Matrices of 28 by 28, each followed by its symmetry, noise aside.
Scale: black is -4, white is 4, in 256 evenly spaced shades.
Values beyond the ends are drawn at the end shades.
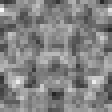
mirrored left to right.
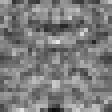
mirrored left to right.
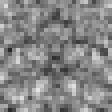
mirrored left to right.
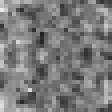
mirrored top to bottom.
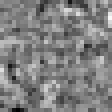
antisymmetric.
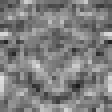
mirrored left to right.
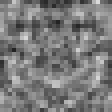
mirrored left to right.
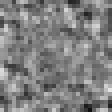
antisymmetric.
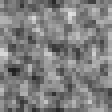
antisymmetric.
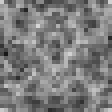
mirrored left to right.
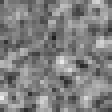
symmetric.
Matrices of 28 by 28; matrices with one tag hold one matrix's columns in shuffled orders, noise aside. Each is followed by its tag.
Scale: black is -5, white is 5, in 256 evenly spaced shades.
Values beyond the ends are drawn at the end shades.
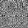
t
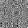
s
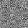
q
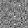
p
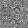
q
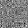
s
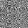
q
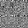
t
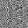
q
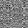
q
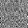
p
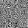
s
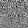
t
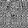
t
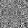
s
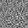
p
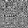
t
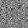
q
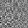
p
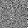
q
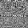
t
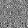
s
